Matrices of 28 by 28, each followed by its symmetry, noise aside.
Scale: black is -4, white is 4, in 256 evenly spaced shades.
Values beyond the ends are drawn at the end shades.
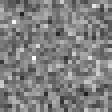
antisymmetric.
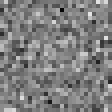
same after a half turn.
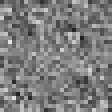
symmetric across the other diagonal.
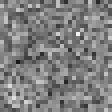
symmetric across the other diagonal.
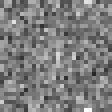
mirrored top to bottom.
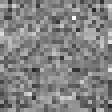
mirrored left to right.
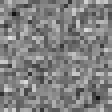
same after a half turn.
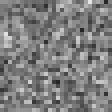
antisymmetric.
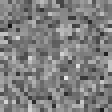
symmetric.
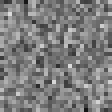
same after a half turn.
